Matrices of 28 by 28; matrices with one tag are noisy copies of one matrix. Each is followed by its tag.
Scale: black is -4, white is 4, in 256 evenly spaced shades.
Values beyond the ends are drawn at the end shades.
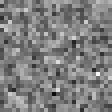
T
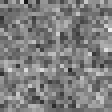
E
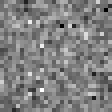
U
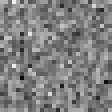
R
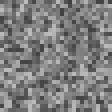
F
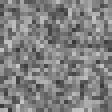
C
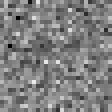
F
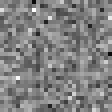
F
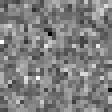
T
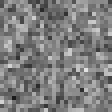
C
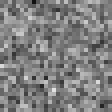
C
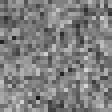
E
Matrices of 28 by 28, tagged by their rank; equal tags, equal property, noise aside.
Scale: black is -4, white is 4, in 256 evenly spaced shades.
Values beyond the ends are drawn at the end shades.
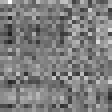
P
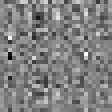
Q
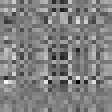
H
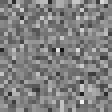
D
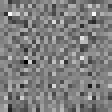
Q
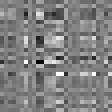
H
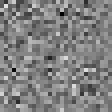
D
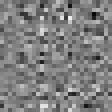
Q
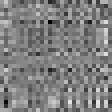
P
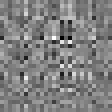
P
